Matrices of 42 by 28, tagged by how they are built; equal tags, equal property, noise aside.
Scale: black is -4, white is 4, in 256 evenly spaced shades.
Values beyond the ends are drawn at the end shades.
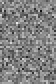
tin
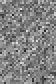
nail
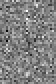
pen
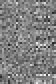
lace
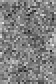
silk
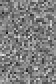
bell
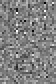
pen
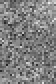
silk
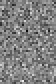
tin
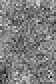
silk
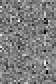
pen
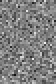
bell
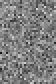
bell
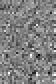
lace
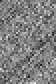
nail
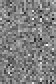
pen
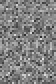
tin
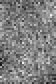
silk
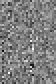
pen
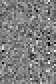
pen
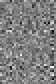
lace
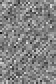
nail
